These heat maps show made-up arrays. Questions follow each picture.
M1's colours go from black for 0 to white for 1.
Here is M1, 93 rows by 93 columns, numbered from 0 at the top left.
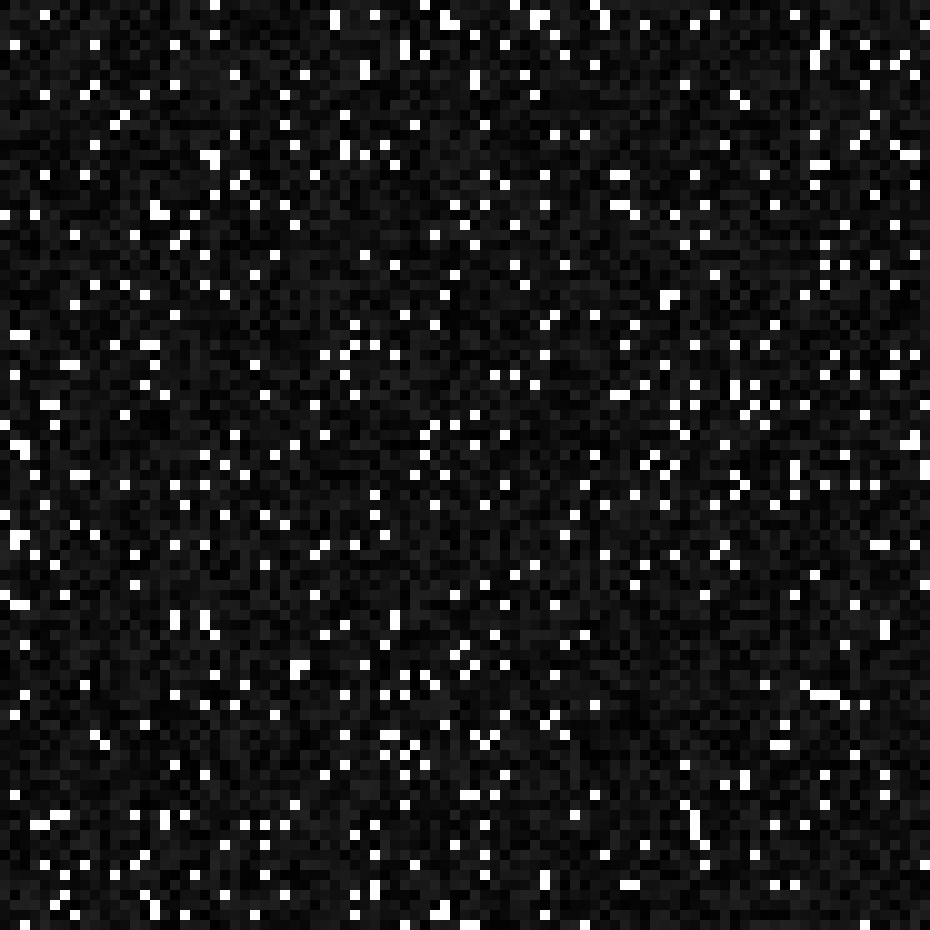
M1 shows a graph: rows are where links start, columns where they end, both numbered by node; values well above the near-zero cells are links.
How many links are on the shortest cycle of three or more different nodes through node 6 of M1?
5
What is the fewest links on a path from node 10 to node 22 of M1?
6
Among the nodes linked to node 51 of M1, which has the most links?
node 37
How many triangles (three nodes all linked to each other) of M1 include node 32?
1
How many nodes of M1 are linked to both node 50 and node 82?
3
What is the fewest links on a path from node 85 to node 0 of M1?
3
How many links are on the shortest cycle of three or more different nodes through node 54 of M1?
3
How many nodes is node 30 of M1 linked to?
2
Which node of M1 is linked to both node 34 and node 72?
node 14
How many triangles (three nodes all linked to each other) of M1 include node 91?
1
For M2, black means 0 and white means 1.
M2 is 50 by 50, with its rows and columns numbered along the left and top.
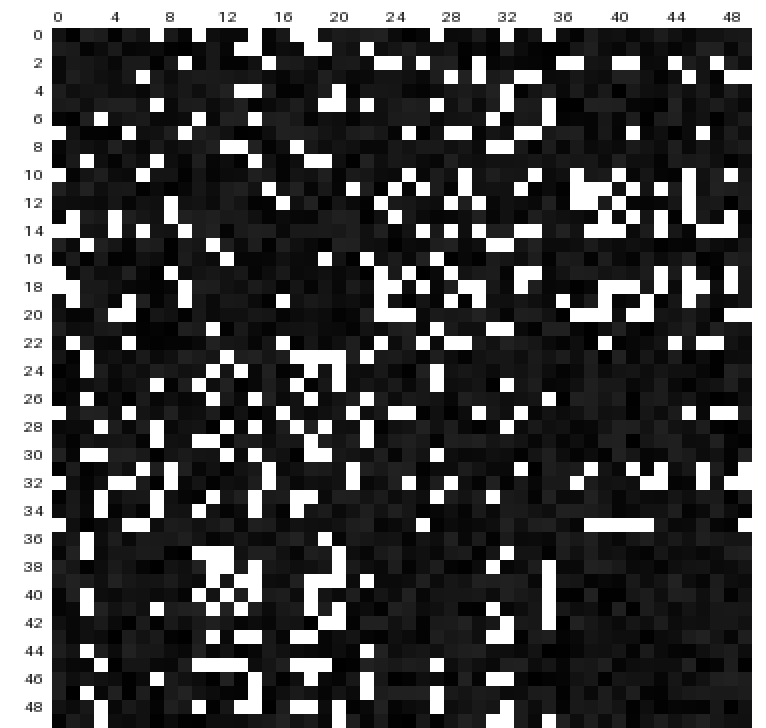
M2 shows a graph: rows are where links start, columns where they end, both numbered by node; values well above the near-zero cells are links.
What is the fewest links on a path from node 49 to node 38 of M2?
2
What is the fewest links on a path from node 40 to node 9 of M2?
2
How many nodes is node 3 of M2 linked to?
8
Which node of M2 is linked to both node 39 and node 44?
node 22
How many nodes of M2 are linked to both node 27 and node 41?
0
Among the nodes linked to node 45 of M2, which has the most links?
node 18
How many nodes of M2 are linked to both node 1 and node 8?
1
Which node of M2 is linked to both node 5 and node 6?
node 35
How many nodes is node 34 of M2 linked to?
5
